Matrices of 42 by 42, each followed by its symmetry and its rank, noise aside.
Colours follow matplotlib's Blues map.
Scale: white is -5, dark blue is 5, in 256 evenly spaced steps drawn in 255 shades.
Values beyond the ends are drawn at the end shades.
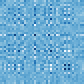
symmetric, rank two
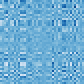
antisymmetric, rank two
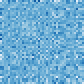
symmetric, rank four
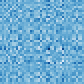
symmetric, rank three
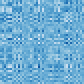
no symmetry, rank two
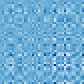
symmetric, rank two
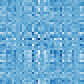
no symmetry, rank two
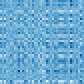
no symmetry, rank two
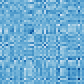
symmetric, rank three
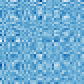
antisymmetric, rank two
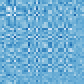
symmetric, rank two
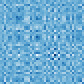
symmetric, rank two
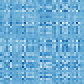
antisymmetric, rank two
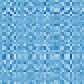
no symmetry, rank two
